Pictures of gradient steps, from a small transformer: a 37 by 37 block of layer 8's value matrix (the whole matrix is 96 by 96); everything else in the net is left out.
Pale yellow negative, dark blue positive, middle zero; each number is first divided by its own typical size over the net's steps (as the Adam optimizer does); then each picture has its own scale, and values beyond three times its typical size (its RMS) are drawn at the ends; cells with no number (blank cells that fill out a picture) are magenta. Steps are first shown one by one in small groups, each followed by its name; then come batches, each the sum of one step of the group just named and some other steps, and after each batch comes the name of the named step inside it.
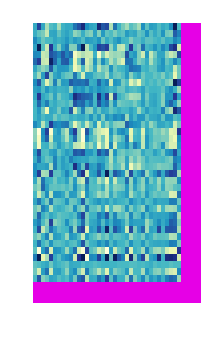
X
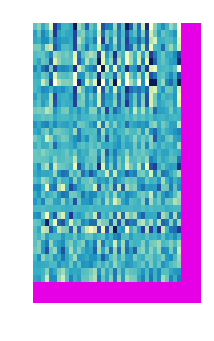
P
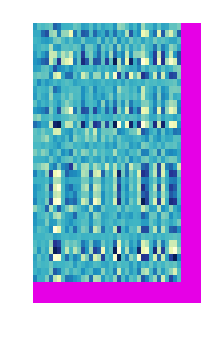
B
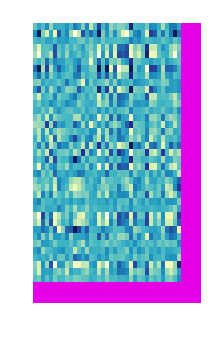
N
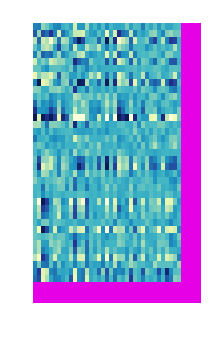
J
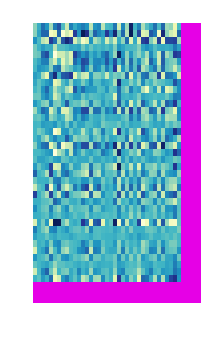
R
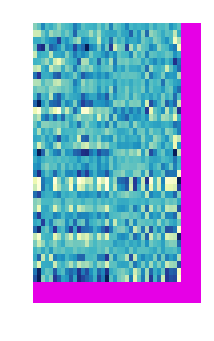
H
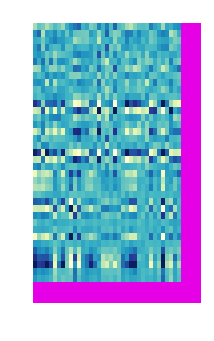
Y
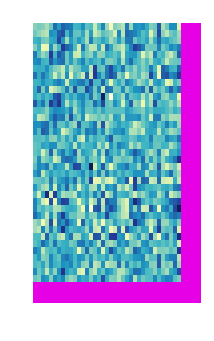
X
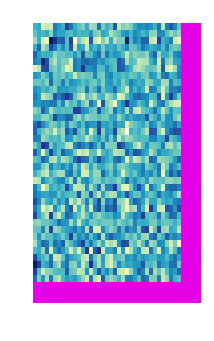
Y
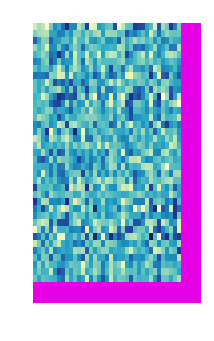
X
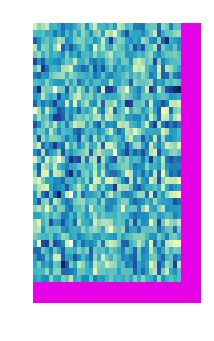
Y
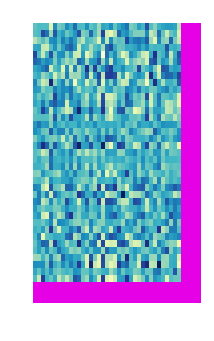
P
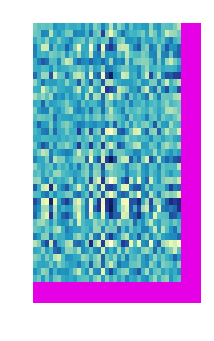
B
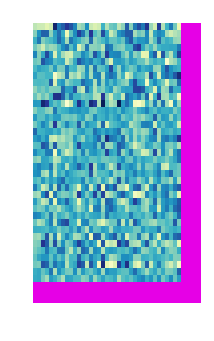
P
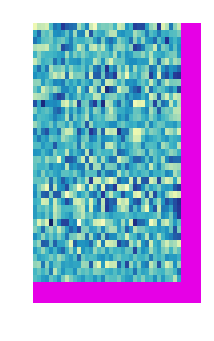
N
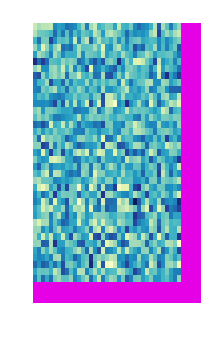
Y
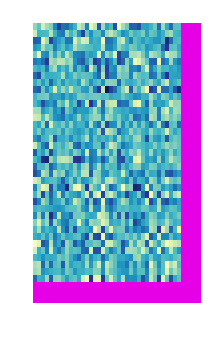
N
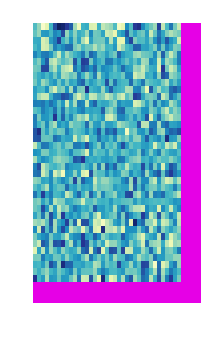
J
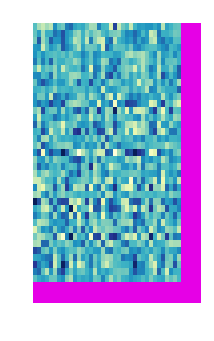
Y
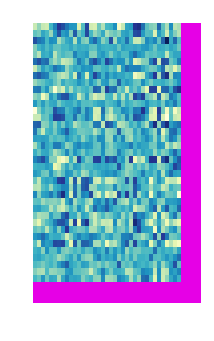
R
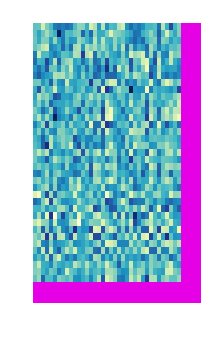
N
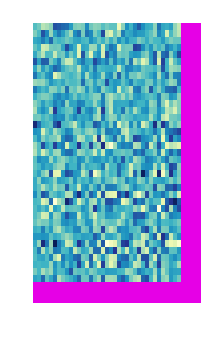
B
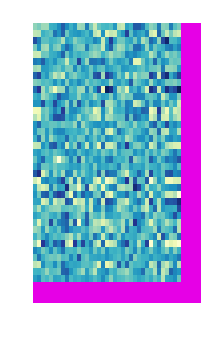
H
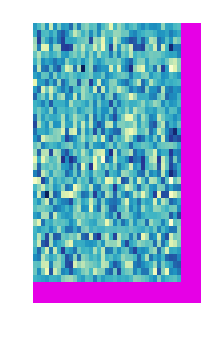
N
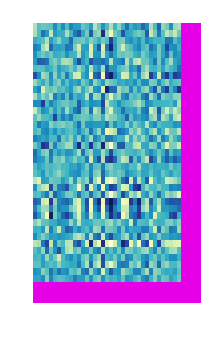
H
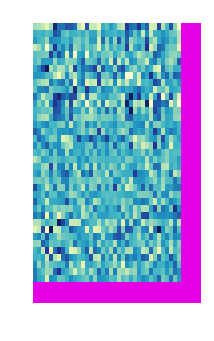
P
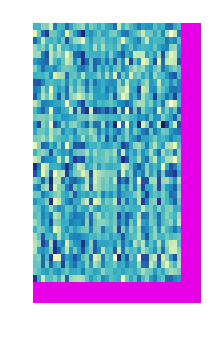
B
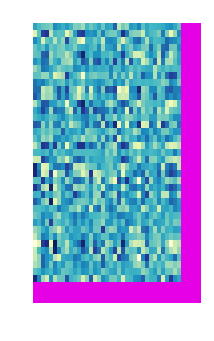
B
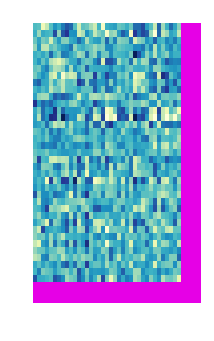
J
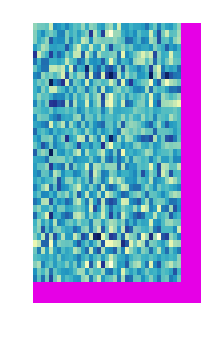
N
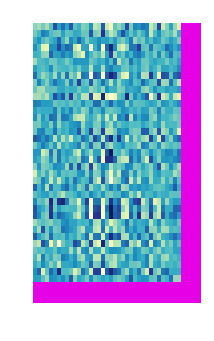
J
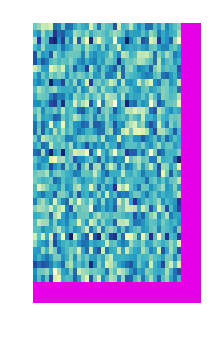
Y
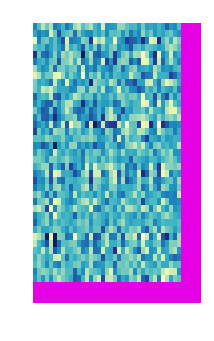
B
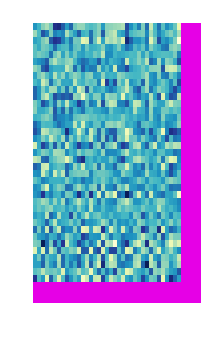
P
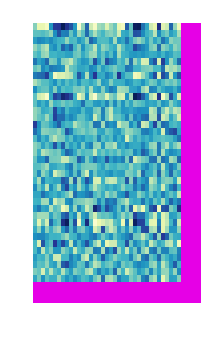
B
